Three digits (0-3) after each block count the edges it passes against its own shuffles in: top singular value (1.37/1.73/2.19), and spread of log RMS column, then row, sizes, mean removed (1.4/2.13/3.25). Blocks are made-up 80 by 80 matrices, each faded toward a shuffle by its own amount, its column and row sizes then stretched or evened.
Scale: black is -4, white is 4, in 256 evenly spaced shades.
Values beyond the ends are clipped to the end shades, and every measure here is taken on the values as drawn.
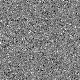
0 0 0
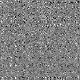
2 1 2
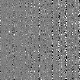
1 3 1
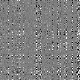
3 3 2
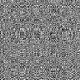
3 1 2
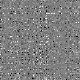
0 2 2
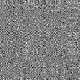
3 0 1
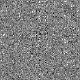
1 2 1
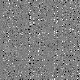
1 2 1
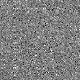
1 1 1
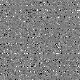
0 1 2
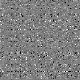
2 1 2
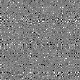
3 1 2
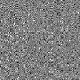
3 1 0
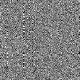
2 2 0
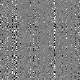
2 3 1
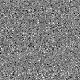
2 0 1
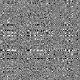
3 2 2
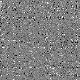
1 2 2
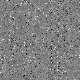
0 1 0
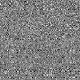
2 0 2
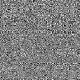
2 0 2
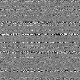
3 0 3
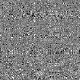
2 1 2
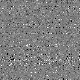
0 1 2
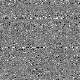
2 0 2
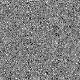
1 1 1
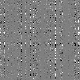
2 3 1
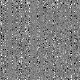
0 3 1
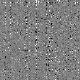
2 2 1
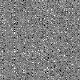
2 2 0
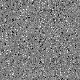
1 1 0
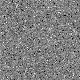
0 0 0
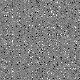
0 2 1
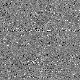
1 0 2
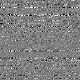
2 0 3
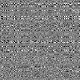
3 1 3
